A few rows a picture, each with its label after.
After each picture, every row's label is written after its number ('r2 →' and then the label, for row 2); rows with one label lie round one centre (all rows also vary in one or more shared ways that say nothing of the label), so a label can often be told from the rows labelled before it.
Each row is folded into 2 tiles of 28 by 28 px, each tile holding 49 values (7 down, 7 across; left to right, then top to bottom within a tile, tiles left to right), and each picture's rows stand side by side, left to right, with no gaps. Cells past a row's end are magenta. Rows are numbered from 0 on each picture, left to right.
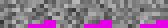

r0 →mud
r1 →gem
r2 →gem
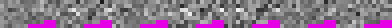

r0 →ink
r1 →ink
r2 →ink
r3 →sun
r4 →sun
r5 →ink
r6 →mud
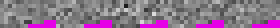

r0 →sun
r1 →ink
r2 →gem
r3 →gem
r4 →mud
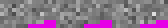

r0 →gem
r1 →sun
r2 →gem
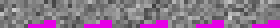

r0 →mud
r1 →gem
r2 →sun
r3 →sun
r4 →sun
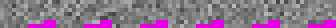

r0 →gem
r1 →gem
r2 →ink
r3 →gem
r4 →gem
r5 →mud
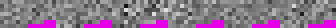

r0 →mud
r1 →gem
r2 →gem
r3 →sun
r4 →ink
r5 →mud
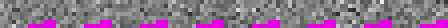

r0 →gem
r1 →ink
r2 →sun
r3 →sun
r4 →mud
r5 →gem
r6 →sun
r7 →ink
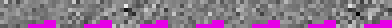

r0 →sun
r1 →ink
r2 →ink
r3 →gem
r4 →mud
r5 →sun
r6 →mud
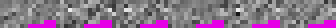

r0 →mud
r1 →sun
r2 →mud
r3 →sun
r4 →mud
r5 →ink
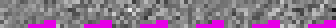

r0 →ink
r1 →ink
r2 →ink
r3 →mud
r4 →ink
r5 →gem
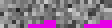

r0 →gem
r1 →sun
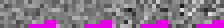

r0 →sun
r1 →sun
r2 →gem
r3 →gem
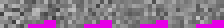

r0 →sun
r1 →mud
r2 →gem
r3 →sun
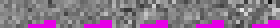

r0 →sun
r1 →ink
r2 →gem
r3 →sun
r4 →ink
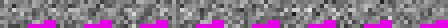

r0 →sun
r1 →sun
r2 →ink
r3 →sun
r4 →gem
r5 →mud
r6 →mud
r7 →ink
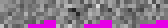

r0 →ink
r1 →gem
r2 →gem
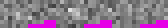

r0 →sun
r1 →sun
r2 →mud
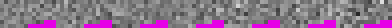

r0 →mud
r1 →gem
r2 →sun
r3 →ink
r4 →mud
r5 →ink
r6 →sun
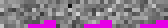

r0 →ink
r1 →gem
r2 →sun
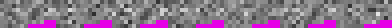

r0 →ink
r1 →mud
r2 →ink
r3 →mud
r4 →ink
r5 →ink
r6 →gem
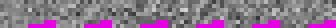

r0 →mud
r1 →mud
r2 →ink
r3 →mud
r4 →ink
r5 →mud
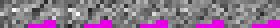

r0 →mud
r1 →sun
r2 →gem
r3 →ink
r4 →mud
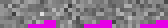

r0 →gem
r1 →gem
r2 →mud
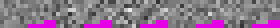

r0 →gem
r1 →mud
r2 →ink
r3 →gem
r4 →sun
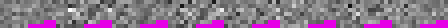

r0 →mud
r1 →sun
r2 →ink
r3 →ink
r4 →mud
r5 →mud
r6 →gem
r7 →gem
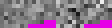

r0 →mud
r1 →gem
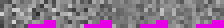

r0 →mud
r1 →sun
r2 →ink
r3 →gem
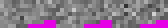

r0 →gem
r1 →mud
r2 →gem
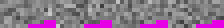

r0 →ink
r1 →ink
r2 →sun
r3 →sun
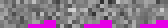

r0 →gem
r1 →mud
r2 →ink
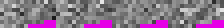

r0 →sun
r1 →sun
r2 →mud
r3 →ink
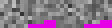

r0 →sun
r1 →gem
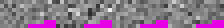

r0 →gem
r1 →sun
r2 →sun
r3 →sun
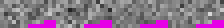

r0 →ink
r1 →gem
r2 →ink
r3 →gem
